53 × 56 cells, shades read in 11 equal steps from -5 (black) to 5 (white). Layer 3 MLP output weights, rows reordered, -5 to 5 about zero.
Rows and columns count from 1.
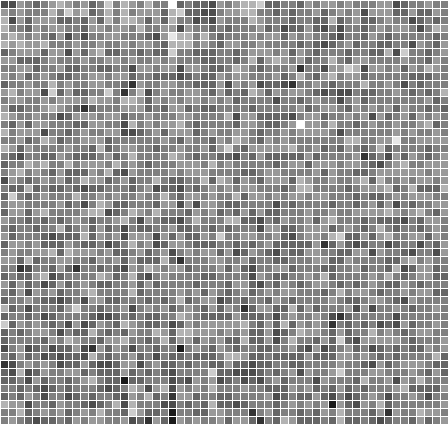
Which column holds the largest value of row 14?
7
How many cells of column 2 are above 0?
17
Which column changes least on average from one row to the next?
56
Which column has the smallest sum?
35
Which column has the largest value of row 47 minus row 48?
16
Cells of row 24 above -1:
35
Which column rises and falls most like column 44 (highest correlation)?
54
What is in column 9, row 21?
2
